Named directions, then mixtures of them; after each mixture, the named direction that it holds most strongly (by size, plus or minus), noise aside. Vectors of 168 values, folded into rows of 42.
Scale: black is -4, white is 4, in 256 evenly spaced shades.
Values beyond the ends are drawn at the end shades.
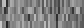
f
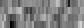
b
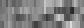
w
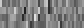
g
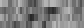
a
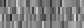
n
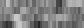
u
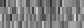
n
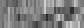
w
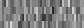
n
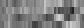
w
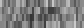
a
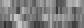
u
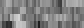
u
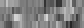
w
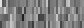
g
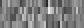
g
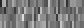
g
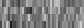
f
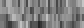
u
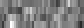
b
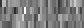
g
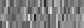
f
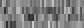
f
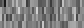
n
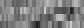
w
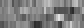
w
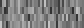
f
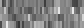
f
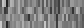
f
